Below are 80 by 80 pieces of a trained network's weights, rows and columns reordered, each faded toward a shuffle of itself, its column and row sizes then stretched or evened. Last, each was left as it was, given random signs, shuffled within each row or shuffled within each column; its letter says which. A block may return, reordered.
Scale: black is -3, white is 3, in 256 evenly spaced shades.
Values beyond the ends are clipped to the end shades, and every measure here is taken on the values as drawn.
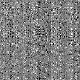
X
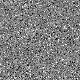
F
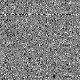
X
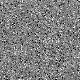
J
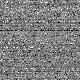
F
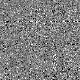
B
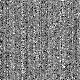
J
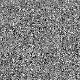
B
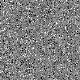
J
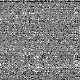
X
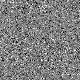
F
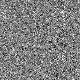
J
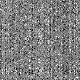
X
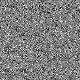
B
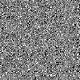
X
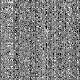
X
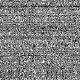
X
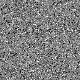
F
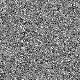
J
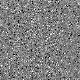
J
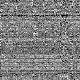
X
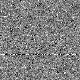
F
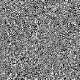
X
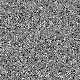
F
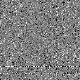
B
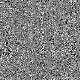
B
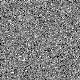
F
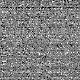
X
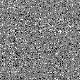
B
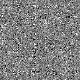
B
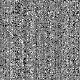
X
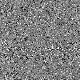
F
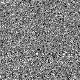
F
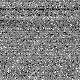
F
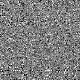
B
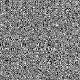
X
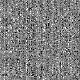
X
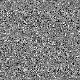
B
